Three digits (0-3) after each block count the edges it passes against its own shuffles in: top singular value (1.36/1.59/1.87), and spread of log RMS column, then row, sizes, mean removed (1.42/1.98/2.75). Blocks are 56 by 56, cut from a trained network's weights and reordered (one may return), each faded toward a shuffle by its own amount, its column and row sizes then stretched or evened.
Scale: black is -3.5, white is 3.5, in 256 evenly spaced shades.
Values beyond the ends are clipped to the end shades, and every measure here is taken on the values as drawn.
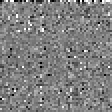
2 0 2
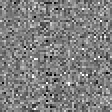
1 1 1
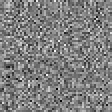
3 1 0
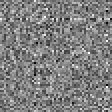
3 0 0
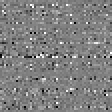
1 1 3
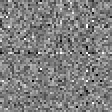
1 1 1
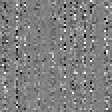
0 3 0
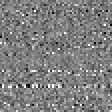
2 0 2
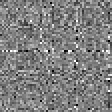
3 1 1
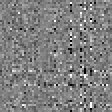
2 2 1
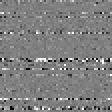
2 0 3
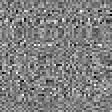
3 0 2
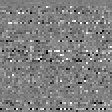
1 0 3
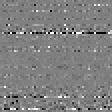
3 0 3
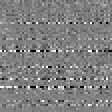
3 0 3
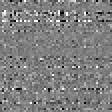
2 1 3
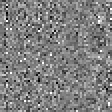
1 2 0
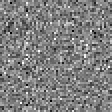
2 0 0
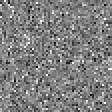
1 0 0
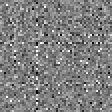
2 1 1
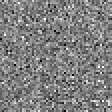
1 0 0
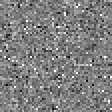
0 0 1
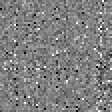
0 2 0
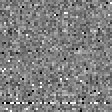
2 0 1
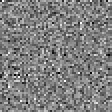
2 0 1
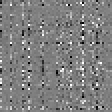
2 3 2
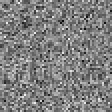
2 0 0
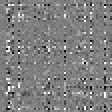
3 3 2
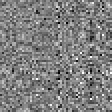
3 2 0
